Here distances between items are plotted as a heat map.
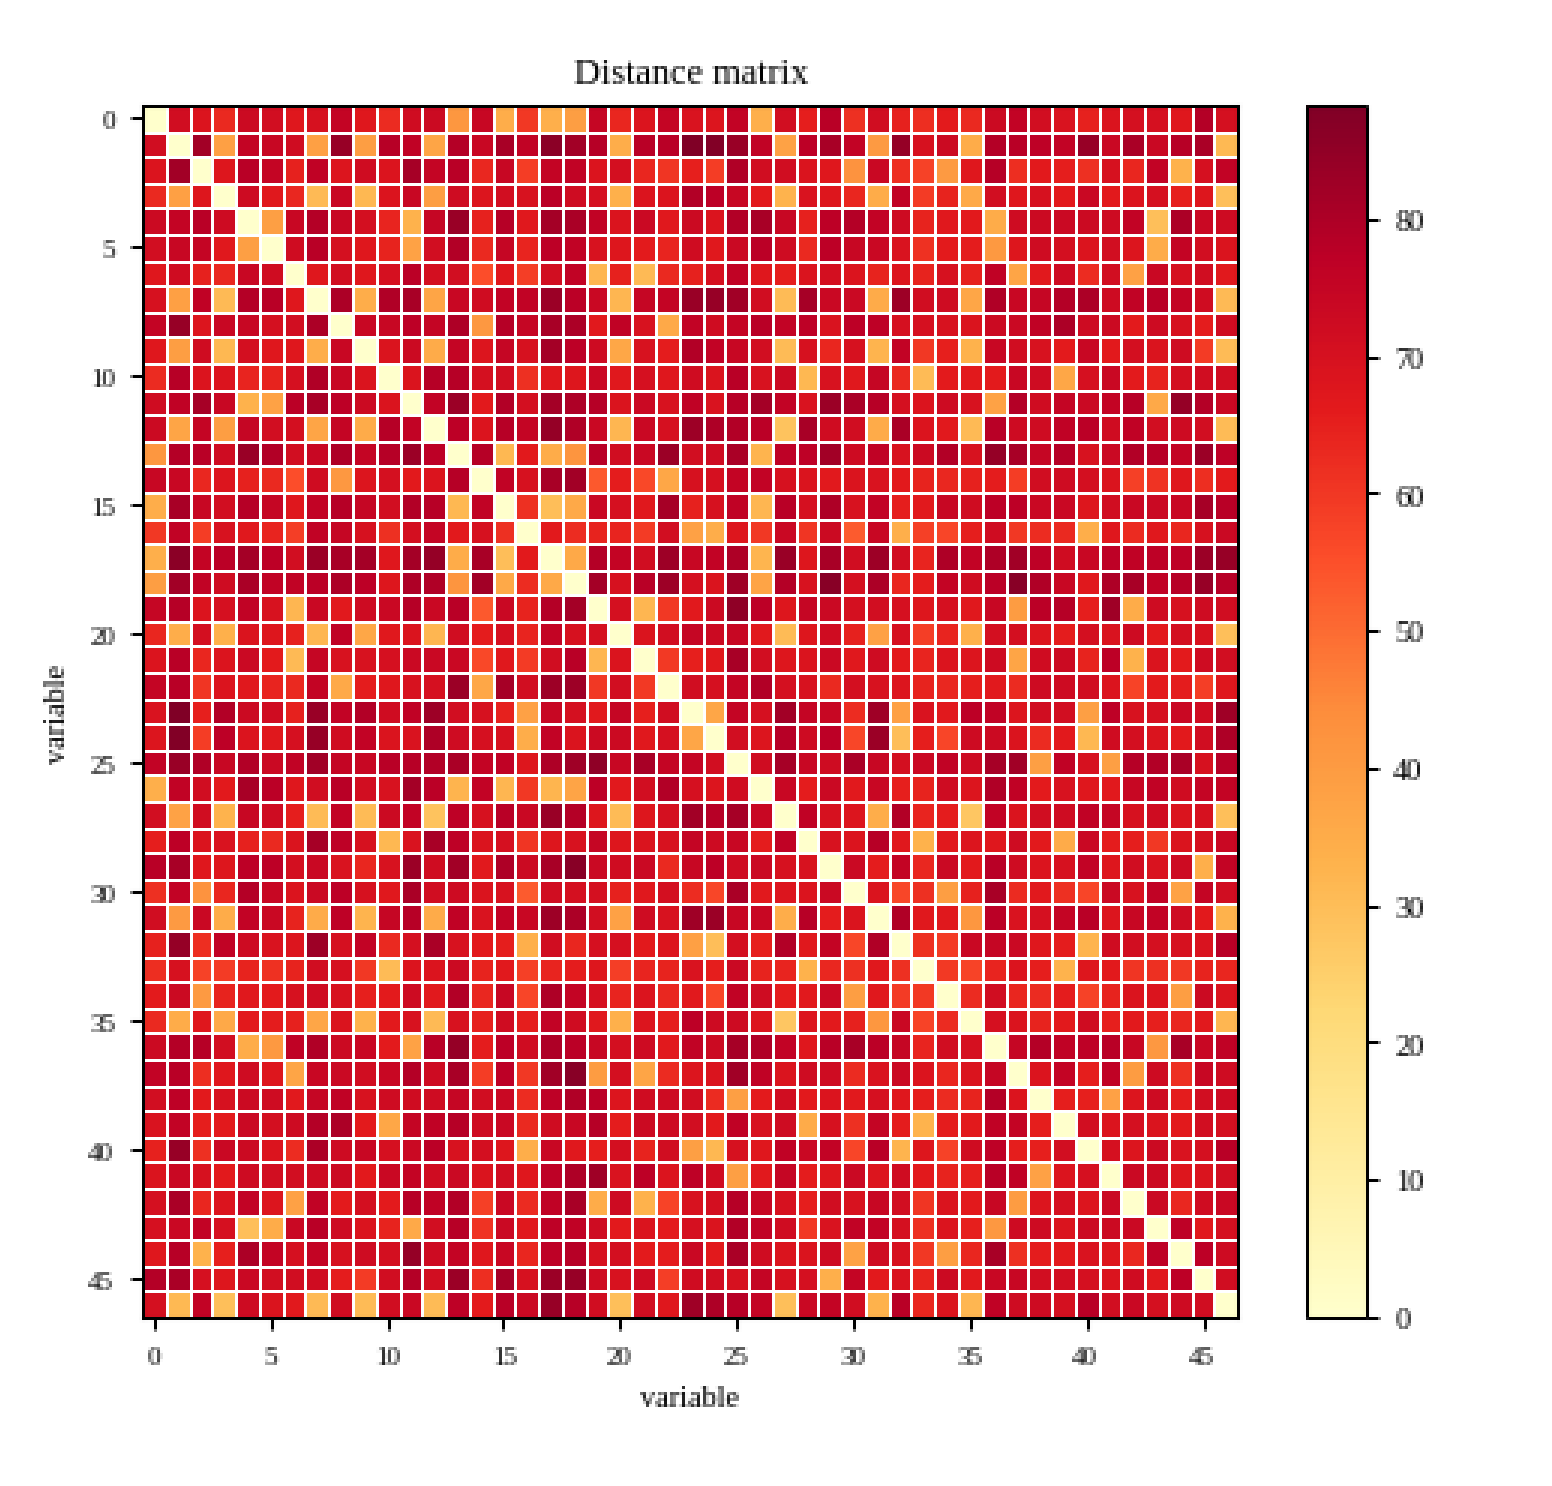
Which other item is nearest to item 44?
2
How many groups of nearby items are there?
10
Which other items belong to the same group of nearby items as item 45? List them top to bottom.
29
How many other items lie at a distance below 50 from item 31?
9
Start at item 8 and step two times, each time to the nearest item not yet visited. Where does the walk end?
14
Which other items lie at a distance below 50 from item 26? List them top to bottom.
0, 13, 15, 17, 18
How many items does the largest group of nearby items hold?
10
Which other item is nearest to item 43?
4
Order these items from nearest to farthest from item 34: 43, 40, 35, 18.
40, 35, 43, 18
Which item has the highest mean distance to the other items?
25
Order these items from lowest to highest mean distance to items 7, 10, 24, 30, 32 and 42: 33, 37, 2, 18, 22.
33, 2, 37, 22, 18
